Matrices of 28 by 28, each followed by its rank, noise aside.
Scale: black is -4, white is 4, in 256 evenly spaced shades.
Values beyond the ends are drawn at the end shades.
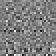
four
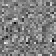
five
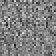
six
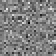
five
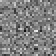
five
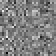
five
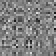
five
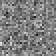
seven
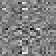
three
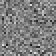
six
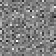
six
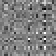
three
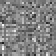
four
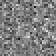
seven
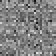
five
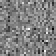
six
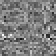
four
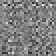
four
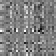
three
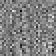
five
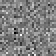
five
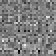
five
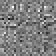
six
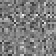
four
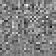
five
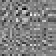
three
